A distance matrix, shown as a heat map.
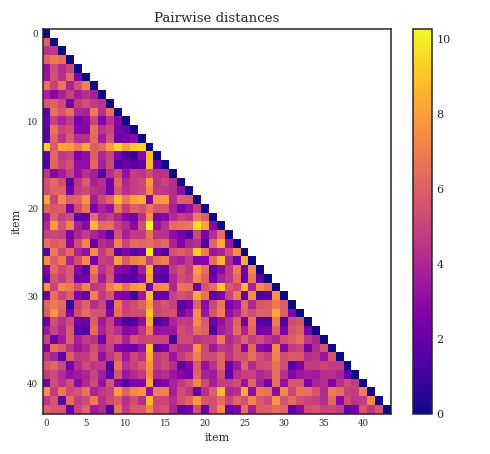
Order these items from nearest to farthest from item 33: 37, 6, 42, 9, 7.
9, 7, 37, 42, 6
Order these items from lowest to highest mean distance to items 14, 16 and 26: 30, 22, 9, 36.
36, 30, 9, 22
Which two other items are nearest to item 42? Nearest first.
2, 37
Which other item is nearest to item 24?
20
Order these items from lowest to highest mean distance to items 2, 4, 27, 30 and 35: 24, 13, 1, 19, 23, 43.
23, 1, 43, 24, 19, 13
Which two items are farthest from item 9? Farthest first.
13, 19
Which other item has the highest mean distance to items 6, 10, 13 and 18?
22
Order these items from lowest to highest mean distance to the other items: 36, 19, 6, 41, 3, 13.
36, 3, 6, 41, 19, 13
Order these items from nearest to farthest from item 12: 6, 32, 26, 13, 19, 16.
16, 32, 6, 26, 19, 13
